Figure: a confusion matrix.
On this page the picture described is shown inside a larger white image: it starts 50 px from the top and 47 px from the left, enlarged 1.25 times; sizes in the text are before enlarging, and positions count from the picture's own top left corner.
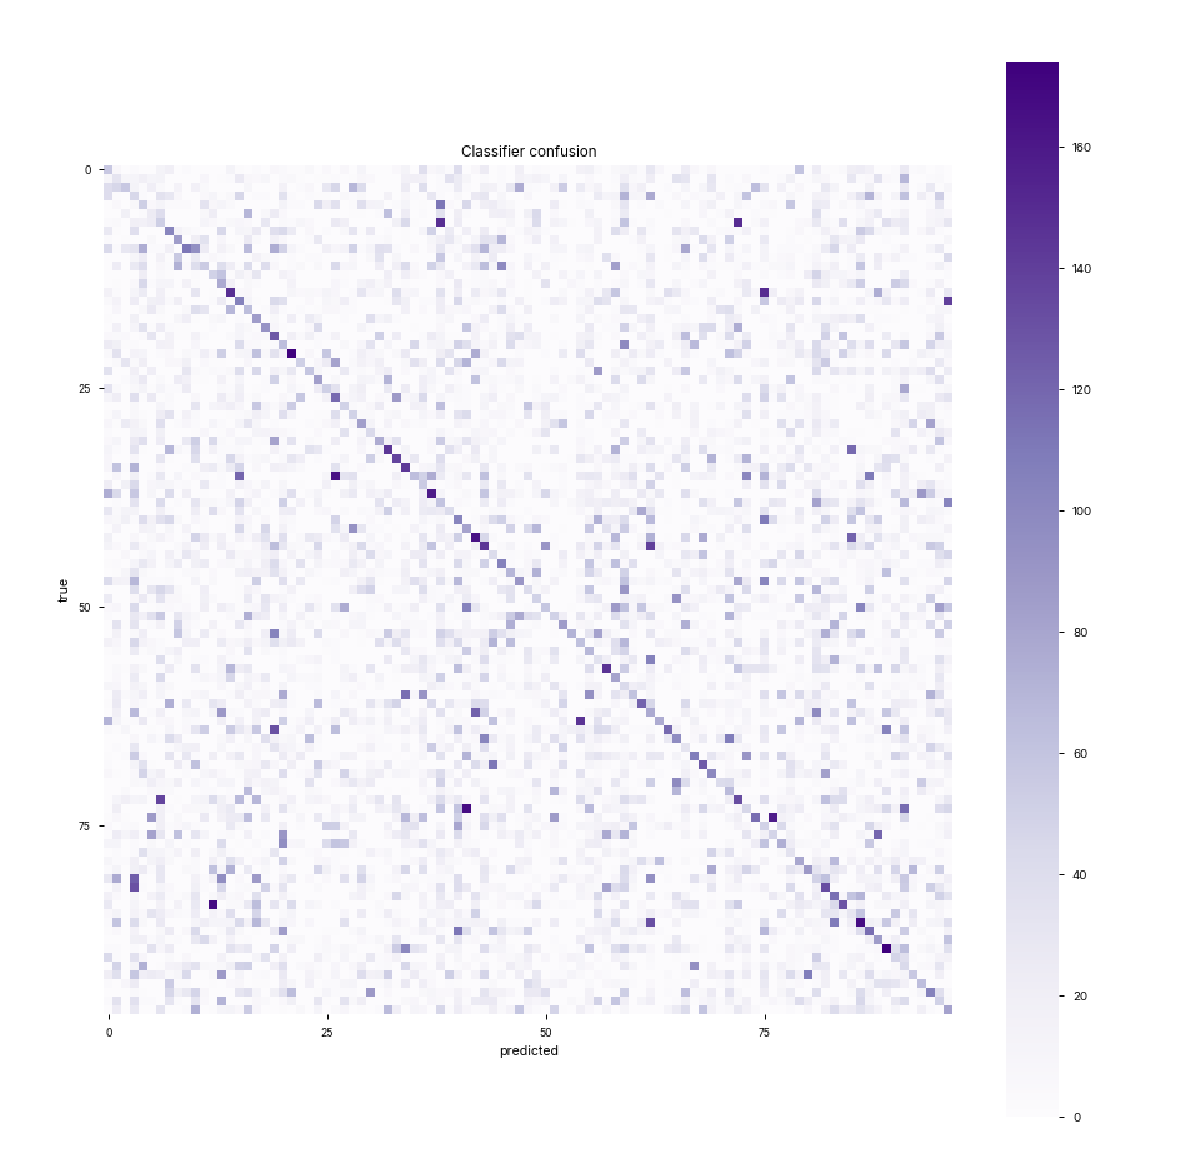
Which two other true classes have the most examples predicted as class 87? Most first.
35, 3
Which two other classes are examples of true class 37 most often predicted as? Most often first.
93, 0
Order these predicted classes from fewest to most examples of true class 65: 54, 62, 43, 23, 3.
3, 62, 54, 23, 43
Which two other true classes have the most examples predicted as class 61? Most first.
39, 50
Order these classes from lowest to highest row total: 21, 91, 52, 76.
52, 91, 76, 21
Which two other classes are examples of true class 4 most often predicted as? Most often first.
38, 78
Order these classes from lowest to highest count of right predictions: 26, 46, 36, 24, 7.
36, 46, 24, 7, 26
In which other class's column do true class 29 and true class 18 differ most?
94
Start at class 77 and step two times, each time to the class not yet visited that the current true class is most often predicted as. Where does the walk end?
59
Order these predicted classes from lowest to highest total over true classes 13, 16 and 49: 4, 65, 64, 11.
64, 11, 4, 65
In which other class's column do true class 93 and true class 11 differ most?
45
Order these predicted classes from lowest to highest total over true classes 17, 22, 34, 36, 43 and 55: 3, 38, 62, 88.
88, 38, 3, 62
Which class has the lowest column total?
53
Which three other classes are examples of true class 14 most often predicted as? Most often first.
75, 88, 58
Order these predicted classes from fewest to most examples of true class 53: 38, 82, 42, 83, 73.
73, 42, 83, 38, 82
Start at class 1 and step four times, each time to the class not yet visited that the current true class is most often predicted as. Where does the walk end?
41
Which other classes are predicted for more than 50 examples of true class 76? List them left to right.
5, 8, 20, 57, 59, 88
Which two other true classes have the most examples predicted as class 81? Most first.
62, 38
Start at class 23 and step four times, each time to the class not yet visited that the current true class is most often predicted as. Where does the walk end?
85
